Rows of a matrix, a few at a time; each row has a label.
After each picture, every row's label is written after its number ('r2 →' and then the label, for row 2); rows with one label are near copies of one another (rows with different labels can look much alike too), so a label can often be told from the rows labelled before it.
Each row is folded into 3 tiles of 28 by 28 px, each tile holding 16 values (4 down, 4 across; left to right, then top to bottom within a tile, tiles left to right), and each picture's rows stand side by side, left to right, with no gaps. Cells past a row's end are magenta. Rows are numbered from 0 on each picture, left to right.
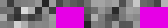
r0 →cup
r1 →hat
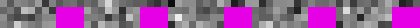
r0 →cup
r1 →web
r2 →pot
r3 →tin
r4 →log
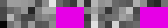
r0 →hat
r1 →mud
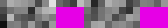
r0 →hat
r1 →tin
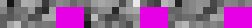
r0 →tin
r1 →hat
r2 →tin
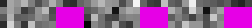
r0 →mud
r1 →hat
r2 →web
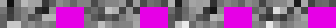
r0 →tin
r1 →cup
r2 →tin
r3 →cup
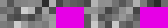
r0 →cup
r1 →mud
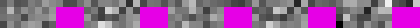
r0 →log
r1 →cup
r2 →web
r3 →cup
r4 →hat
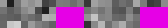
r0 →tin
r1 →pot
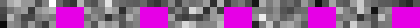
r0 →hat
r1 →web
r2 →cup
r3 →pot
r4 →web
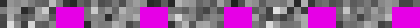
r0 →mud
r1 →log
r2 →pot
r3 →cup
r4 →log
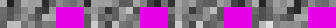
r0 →tin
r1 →mud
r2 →mud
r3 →tin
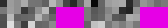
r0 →mud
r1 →tin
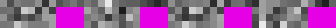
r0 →cup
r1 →web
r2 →cup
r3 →mud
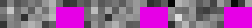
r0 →log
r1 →log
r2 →pot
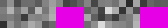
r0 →log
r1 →cup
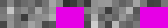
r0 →log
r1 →mud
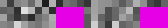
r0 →cup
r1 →mud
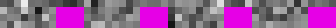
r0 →web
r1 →tin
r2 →hat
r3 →cup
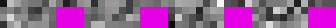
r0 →pot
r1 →tin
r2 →hat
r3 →cup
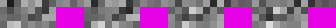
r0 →tin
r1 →tin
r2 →cup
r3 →cup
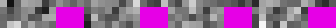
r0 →tin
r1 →hat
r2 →web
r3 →mud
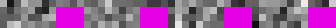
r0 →tin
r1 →web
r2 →mud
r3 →hat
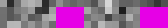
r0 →tin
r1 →web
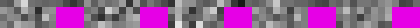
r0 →web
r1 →cup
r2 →mud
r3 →web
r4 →log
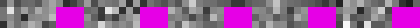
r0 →log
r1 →cup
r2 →web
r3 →web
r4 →mud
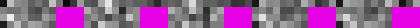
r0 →pot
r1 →web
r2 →web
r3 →pot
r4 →pot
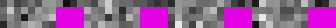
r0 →log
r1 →web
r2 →mud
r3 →pot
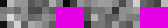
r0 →pot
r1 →hat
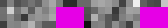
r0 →log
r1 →hat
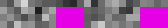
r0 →web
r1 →tin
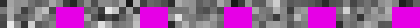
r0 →mud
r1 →cup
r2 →pot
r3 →web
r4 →log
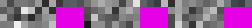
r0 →cup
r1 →hat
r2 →mud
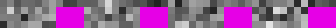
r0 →log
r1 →web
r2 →tin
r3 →cup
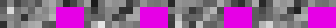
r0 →log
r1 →tin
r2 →mud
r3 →tin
